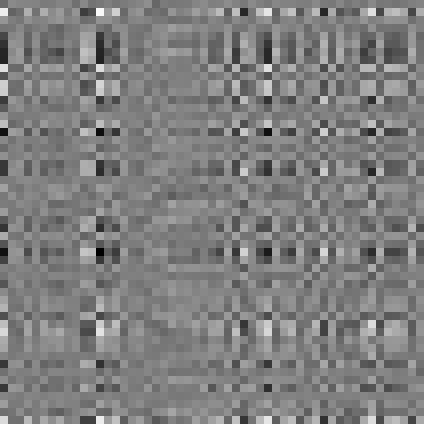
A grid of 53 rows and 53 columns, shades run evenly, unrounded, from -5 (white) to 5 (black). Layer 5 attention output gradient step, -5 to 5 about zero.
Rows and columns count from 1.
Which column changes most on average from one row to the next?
13
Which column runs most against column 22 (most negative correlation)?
9
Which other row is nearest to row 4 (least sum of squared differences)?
52
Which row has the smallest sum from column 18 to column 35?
2
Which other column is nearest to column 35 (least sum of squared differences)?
29
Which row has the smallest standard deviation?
50
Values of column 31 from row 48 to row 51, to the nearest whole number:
1 -1 0 1
